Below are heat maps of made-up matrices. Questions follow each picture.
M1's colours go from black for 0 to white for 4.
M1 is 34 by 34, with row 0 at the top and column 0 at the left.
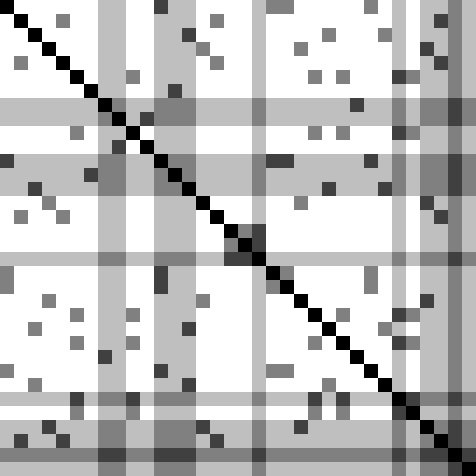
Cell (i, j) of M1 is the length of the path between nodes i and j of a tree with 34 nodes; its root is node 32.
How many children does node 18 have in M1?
2
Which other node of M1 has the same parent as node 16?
17
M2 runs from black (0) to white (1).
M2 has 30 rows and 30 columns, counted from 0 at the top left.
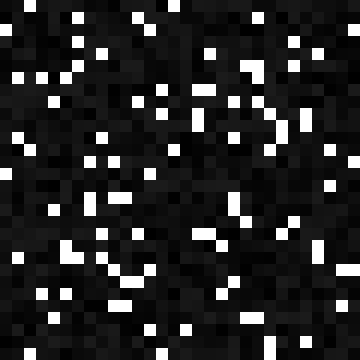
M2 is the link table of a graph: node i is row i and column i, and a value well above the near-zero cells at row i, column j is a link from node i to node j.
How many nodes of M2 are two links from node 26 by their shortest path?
6
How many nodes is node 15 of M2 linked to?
1
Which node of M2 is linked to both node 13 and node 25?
node 9
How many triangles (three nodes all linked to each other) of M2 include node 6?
2
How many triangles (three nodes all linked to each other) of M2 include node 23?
1
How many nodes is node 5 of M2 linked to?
4
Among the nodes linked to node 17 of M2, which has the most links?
node 19
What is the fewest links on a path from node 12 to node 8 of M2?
5
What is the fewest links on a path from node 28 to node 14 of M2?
3
